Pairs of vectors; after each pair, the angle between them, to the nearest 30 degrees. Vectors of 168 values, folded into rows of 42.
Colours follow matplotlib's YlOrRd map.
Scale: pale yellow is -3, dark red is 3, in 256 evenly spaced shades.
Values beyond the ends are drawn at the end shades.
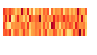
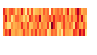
30 degrees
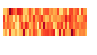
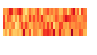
30 degrees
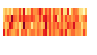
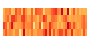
60 degrees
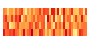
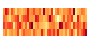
90 degrees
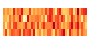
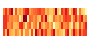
150 degrees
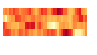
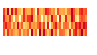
90 degrees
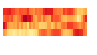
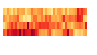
150 degrees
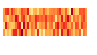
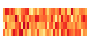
30 degrees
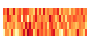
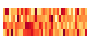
60 degrees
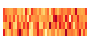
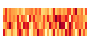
30 degrees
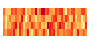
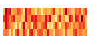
150 degrees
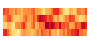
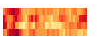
120 degrees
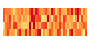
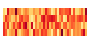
120 degrees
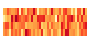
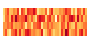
30 degrees
